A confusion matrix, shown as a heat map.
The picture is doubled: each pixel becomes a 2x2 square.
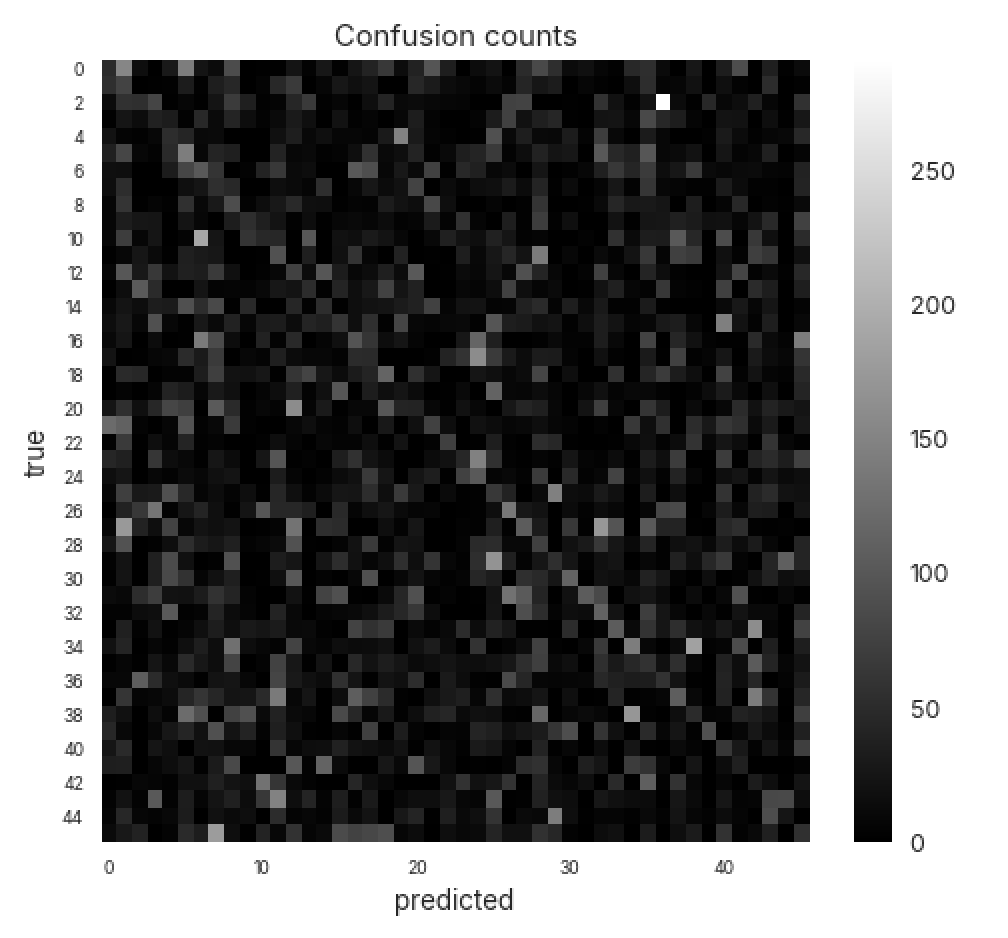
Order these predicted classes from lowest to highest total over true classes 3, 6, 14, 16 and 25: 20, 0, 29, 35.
0, 20, 29, 35
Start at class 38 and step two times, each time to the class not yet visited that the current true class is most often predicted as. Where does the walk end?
8
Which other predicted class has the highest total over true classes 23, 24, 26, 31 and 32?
3
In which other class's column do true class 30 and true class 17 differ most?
24
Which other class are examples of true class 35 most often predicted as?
42
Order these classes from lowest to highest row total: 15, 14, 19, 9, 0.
19, 9, 14, 15, 0
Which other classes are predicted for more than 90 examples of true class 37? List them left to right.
11, 16, 42
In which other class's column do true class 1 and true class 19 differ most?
25
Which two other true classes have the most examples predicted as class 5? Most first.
0, 38
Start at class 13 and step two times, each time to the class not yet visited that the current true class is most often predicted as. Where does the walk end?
36
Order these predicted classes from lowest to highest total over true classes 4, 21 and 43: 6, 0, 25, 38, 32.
6, 38, 32, 0, 25
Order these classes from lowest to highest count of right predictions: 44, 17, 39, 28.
44, 17, 28, 39
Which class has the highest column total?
1
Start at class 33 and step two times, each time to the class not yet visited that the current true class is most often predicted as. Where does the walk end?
10
